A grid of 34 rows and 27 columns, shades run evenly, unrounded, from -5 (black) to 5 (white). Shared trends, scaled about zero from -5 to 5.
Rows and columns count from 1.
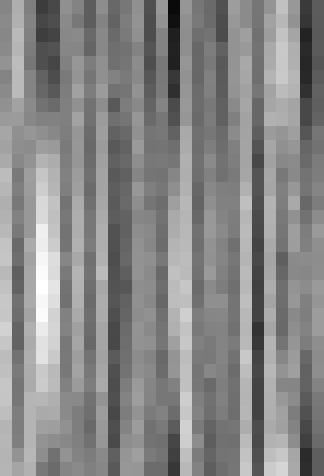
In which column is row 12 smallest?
22
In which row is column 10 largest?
6
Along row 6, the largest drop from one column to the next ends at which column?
26
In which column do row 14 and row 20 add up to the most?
4
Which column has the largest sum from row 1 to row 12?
24
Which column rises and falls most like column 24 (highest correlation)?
2
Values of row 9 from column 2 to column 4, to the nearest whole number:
1 0 0
